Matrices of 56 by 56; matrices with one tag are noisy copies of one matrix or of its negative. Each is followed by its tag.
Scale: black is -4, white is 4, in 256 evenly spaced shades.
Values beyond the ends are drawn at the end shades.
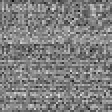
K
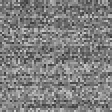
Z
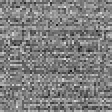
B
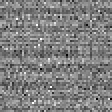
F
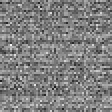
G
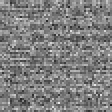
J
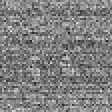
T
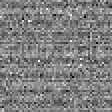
F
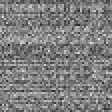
K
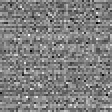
G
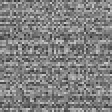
G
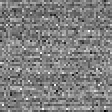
B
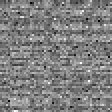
J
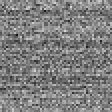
T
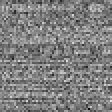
K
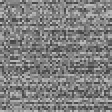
B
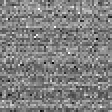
Z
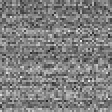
Z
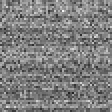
Z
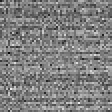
B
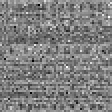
K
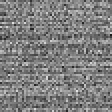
G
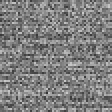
G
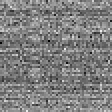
T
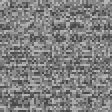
J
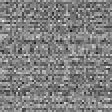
G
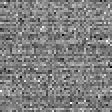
G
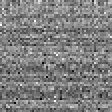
Z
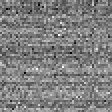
Z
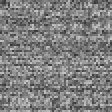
J
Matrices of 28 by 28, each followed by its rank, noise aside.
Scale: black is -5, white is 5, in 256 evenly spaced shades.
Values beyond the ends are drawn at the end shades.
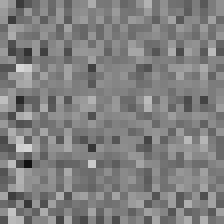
three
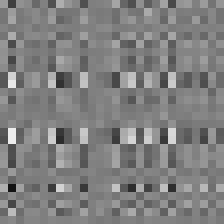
one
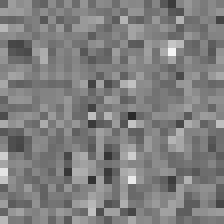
four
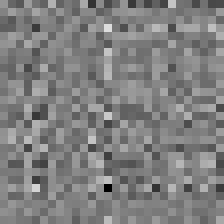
four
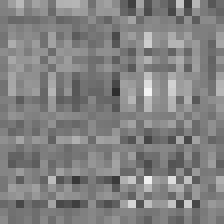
two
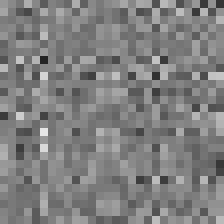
four
